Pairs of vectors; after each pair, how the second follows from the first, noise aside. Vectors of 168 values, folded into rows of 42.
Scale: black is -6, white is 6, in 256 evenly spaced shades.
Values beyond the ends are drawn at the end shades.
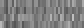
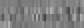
wrapped around, partly zeroed.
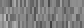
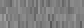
shrunk.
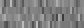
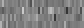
wrapped around, negated, partly zeroed.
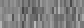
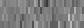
wrapped around, negated, partly zeroed.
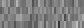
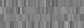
reversed, shrunk.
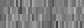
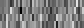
scaled up.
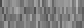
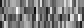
scaled up.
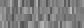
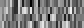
scaled up.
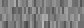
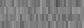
reversed, shrunk.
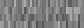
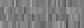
shrunk.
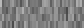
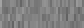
shrunk.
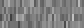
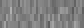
reversed, shrunk.
